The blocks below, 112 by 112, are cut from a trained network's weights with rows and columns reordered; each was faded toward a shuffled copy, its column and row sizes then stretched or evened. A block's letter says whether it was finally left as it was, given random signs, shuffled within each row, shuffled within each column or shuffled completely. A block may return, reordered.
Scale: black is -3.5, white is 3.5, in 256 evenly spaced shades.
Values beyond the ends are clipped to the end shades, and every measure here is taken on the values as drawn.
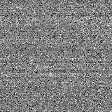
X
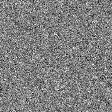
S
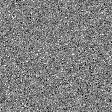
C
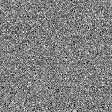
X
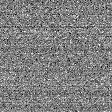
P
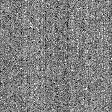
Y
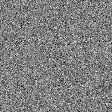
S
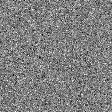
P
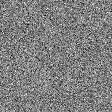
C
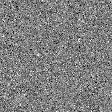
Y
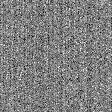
Y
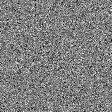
S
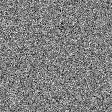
C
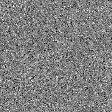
S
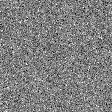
C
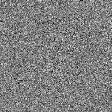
X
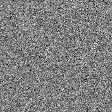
Y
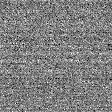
P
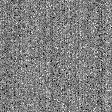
Y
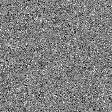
S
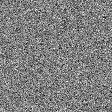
Y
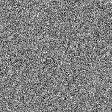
X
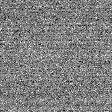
P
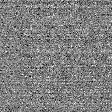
X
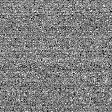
X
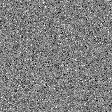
P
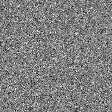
Y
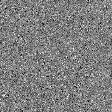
S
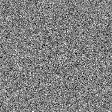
S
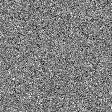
Y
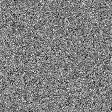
Y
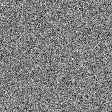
C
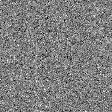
S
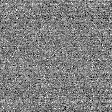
X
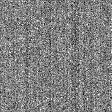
X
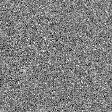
S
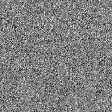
X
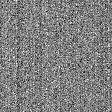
Y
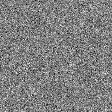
S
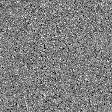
Y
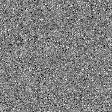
S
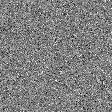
C
